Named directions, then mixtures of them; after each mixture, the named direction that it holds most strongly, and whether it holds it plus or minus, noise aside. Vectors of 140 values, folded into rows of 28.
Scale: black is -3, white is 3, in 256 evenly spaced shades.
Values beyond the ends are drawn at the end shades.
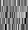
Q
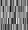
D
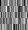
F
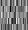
D, plus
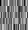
F, plus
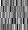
D, plus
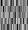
D, plus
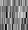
Q, plus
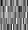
D, plus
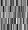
D, plus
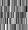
D, minus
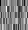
F, plus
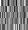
F, minus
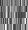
Q, minus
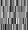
D, plus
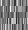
D, minus
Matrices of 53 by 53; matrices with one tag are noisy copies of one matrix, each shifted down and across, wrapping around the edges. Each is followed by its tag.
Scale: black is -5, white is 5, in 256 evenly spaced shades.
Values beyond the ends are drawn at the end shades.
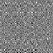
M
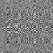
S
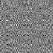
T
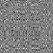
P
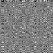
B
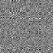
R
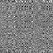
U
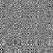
U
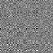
R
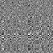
S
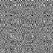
T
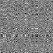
B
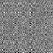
M
